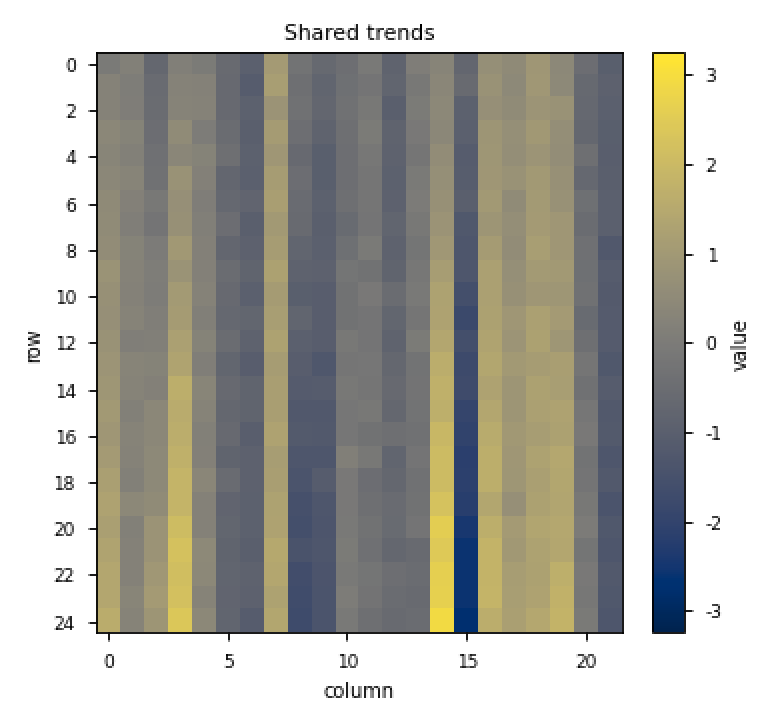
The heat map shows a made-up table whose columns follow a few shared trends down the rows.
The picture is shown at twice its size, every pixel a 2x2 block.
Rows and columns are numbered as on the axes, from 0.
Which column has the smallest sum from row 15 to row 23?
15
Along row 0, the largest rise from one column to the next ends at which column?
7
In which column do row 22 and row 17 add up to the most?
14
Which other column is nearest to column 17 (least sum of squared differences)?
0
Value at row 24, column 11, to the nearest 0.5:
-0.5
